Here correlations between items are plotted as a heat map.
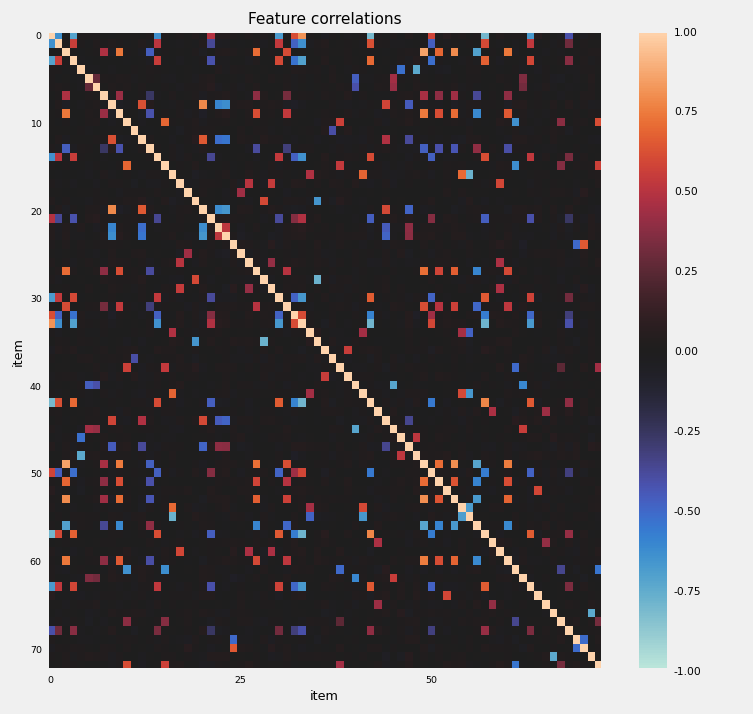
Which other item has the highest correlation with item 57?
42
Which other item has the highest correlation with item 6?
45
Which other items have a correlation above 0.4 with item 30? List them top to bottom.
1, 3, 14, 42, 57, 63
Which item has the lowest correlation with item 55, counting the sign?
16
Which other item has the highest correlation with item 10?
15
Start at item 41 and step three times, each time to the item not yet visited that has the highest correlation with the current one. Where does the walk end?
34
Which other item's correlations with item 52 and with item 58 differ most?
64
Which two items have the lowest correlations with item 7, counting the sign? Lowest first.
56, 13
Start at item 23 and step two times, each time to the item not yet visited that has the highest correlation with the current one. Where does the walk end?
47
